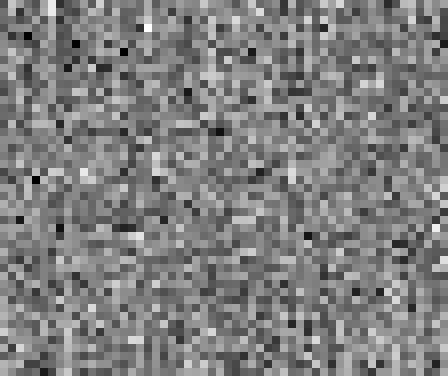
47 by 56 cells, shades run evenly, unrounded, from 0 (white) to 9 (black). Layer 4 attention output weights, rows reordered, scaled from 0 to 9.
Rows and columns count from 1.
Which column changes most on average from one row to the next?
16
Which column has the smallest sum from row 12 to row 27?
26
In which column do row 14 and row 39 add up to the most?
52
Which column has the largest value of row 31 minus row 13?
51
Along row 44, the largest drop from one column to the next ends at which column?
3
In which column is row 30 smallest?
18
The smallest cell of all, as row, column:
4, 19
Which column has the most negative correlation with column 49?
41
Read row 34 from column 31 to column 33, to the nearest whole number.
5 5 5
